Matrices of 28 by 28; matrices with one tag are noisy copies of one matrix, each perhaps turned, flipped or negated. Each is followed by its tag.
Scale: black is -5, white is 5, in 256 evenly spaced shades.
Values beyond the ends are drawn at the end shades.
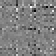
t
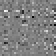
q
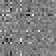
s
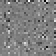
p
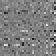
q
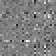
s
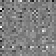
p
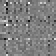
t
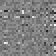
q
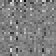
q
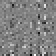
q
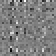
q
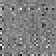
p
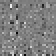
q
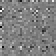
p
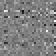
q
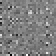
p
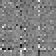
t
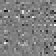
q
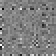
p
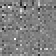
t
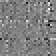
t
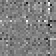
t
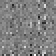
q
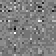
s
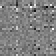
t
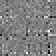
t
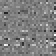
q
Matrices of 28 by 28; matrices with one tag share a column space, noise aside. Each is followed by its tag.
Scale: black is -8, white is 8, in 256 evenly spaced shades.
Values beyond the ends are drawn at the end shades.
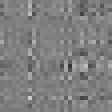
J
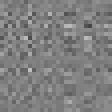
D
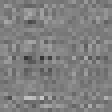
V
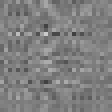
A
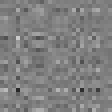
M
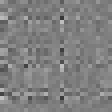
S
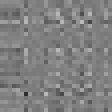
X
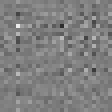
D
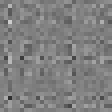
V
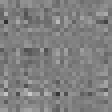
X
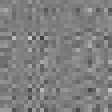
M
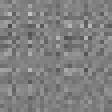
D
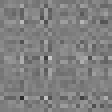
V
